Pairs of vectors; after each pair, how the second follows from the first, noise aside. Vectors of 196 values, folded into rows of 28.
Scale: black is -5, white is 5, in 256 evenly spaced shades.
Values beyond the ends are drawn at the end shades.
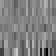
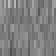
reversed, negated, shrunk.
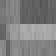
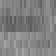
reversed, negated, shrunk.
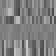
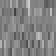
reversed, partly zeroed.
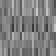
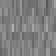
negated, shrunk.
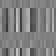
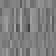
negated, shrunk.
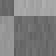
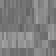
wrapped around, shrunk.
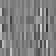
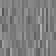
shrunk.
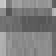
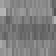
wrapped around, shrunk.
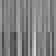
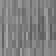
wrapped around, shrunk.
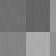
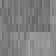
shrunk.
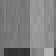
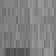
shrunk.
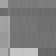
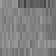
reversed, negated, shrunk.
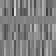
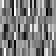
scaled up.
